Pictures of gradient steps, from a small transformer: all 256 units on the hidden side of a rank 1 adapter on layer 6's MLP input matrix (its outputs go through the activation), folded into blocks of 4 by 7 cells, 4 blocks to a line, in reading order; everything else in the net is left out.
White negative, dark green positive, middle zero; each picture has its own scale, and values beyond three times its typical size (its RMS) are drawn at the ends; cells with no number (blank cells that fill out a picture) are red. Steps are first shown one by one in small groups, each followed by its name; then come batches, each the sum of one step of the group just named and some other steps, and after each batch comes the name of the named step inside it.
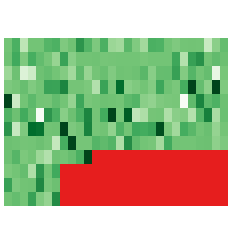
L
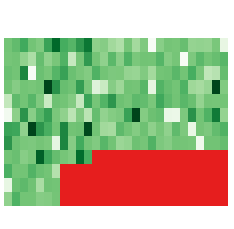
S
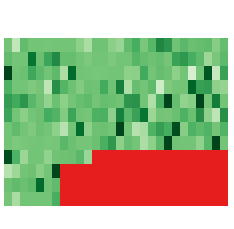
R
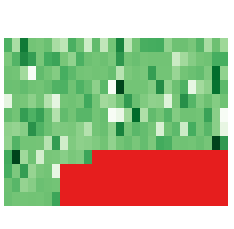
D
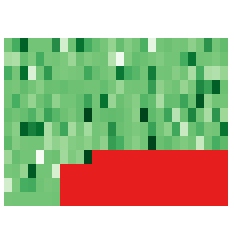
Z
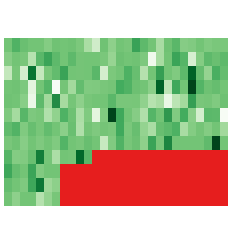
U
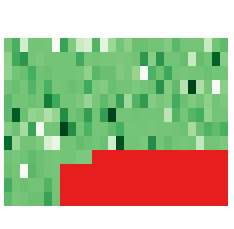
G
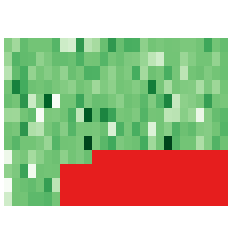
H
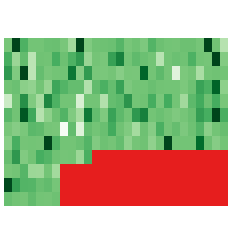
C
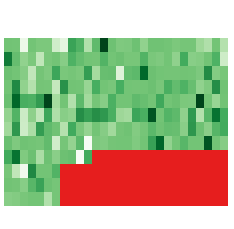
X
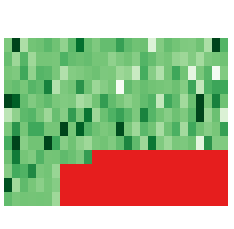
Z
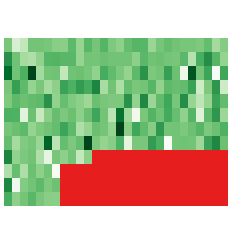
X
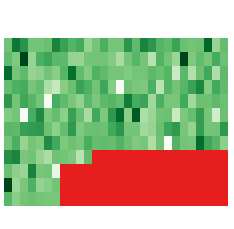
R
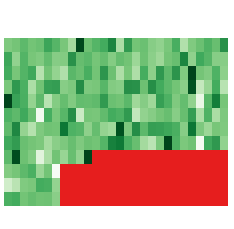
H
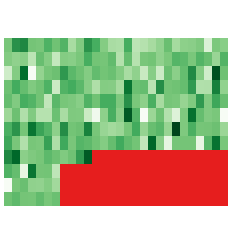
S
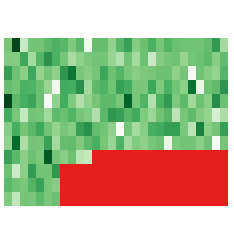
R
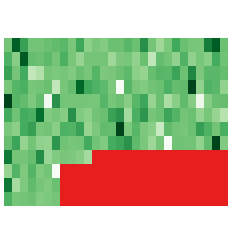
U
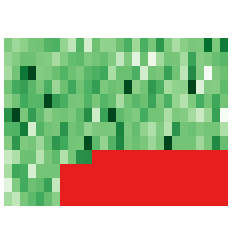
H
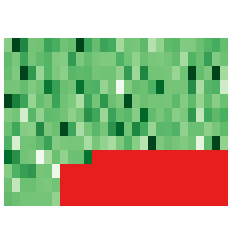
Z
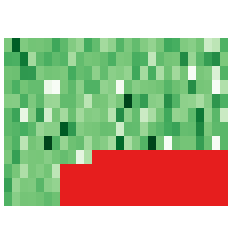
G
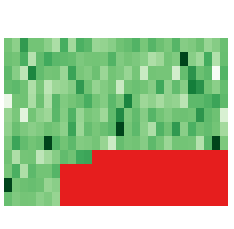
U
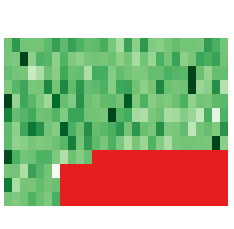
L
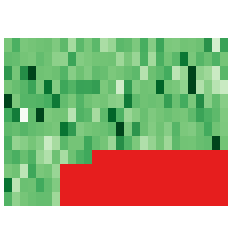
G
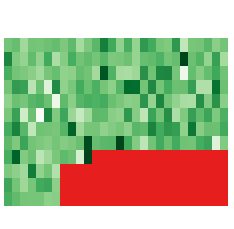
X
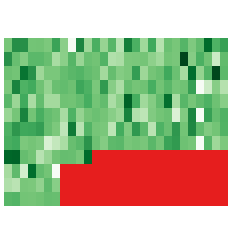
H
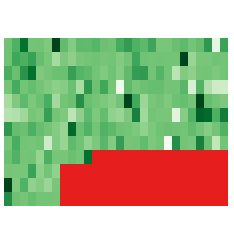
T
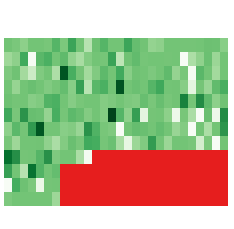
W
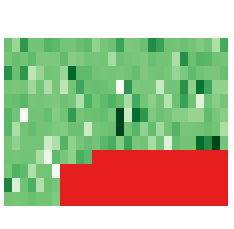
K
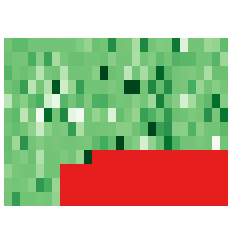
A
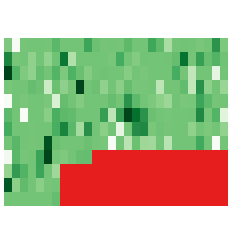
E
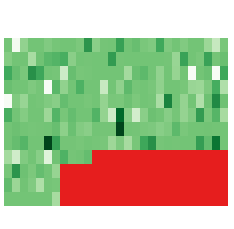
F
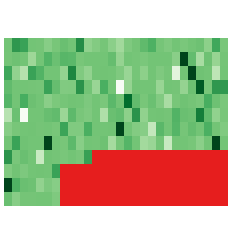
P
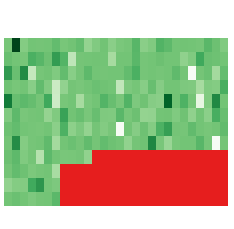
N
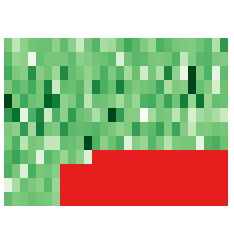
W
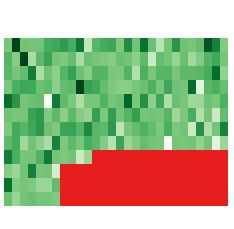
W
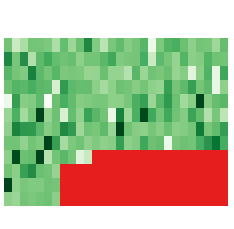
F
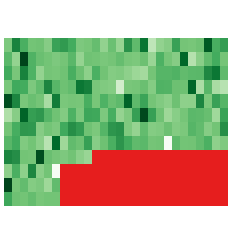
T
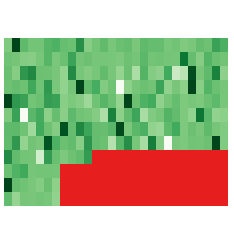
P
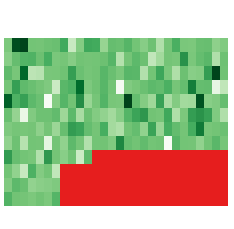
T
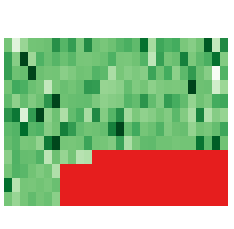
F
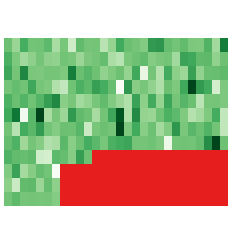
K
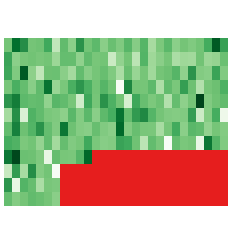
K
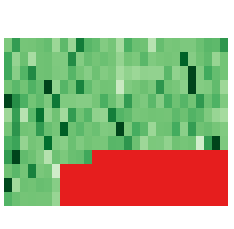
P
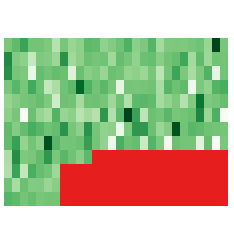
E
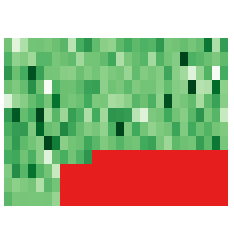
F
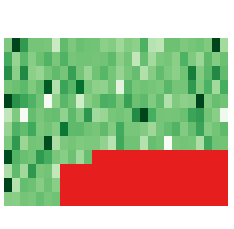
P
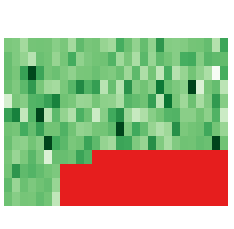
F
